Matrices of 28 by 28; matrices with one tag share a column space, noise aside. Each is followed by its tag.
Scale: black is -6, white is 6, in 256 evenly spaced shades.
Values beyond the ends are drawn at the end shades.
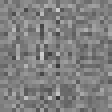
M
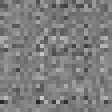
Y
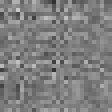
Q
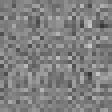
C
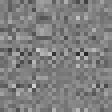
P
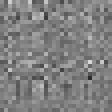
Q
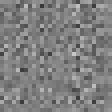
Y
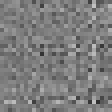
Y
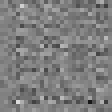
Y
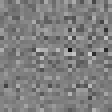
P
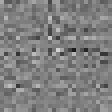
P
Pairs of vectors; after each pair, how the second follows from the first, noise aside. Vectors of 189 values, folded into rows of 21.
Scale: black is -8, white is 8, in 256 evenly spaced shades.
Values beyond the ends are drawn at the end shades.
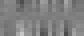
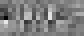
wrapped around, negated, scaled up.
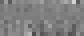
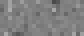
reversed, negated, partly zeroed.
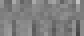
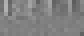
reversed, negated, partly zeroed.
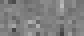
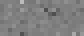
reversed, negated, partly zeroed.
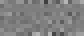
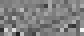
wrapped around, negated, scaled up.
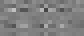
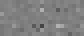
reversed, negated, partly zeroed.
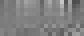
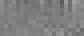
negated, shrunk.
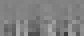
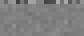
reversed, partly zeroed.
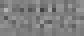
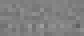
reversed, negated, shrunk.
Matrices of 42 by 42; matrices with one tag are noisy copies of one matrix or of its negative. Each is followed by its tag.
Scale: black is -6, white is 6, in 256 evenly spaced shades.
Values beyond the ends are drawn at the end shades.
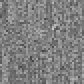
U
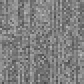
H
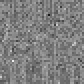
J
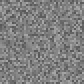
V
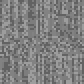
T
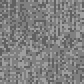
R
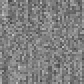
U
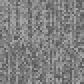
R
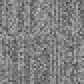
H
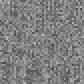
J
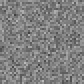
V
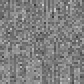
J
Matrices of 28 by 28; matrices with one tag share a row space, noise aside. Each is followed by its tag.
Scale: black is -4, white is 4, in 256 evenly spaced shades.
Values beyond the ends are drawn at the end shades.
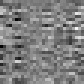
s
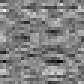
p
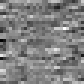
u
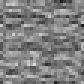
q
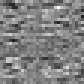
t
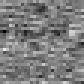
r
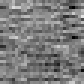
u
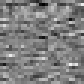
r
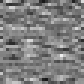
q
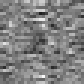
r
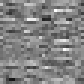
q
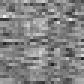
r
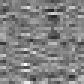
p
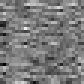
p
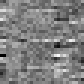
u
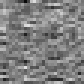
p
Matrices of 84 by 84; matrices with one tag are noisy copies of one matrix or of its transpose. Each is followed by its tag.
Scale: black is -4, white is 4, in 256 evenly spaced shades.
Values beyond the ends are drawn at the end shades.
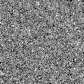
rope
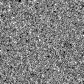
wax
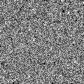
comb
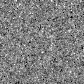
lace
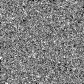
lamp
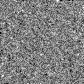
lamp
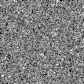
lamp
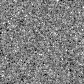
lamp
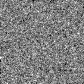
lamp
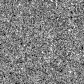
lace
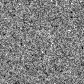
lace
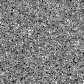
rope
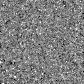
comb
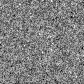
lace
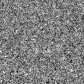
lace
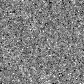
rope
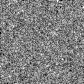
lamp
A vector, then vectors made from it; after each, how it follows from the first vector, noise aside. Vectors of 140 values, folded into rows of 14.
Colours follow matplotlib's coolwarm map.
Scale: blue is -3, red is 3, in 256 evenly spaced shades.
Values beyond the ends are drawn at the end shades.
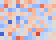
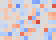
reversed, negated, partly zeroed.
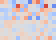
reversed, partly zeroed.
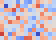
negated.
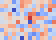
wrapped around.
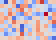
wrapped around.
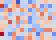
negated.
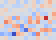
reversed, negated, partly zeroed.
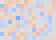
shrunk.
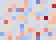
reversed, negated, partly zeroed.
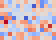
wrapped around.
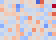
reversed, negated, partly zeroed.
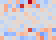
wrapped around, negated, partly zeroed.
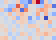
reversed, partly zeroed.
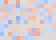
shrunk.
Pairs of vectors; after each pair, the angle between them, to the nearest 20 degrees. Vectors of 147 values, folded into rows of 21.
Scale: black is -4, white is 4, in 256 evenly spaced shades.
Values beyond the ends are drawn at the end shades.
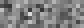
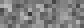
160 degrees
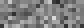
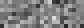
20 degrees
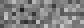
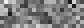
80 degrees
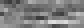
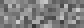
100 degrees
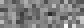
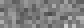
20 degrees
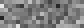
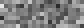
20 degrees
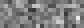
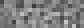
120 degrees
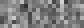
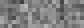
160 degrees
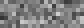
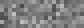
40 degrees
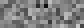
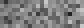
120 degrees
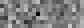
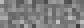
100 degrees
